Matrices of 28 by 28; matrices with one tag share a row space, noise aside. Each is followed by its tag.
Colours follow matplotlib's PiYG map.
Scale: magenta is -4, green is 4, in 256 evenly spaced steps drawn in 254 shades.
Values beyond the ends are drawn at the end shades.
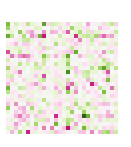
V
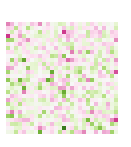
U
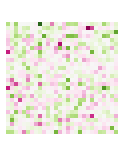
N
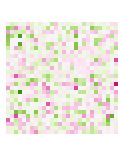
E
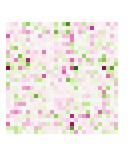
V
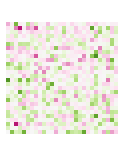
E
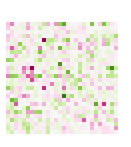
N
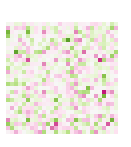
V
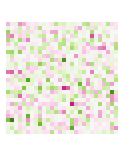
U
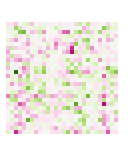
V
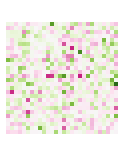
U
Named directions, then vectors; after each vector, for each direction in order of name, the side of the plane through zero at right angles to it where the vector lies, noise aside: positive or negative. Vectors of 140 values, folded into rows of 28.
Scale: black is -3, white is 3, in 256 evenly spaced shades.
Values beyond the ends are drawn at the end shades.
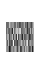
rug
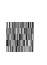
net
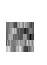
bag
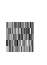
positive, positive, positive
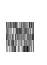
positive, negative, negative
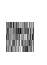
positive, negative, negative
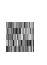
negative, negative, negative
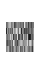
positive, positive, positive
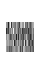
positive, negative, positive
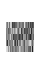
positive, positive, positive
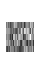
negative, negative, negative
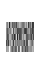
positive, positive, negative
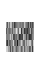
positive, positive, positive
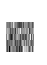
negative, positive, positive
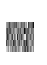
positive, positive, negative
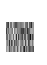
positive, negative, positive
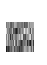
negative, negative, negative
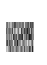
positive, positive, positive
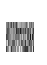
positive, negative, negative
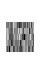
negative, negative, positive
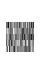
positive, negative, positive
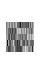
negative, positive, positive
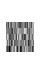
negative, negative, positive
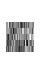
negative, positive, negative
